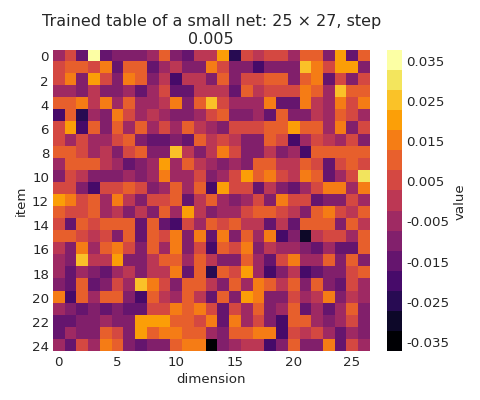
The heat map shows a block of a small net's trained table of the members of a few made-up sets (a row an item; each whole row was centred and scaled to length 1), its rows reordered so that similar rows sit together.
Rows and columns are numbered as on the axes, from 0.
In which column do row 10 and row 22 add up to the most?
9
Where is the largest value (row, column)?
0, 3
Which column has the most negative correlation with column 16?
13
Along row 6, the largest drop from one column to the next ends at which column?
2
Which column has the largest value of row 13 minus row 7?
11
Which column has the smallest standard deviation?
12
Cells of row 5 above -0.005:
10
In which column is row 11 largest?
14
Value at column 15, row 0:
-0.025
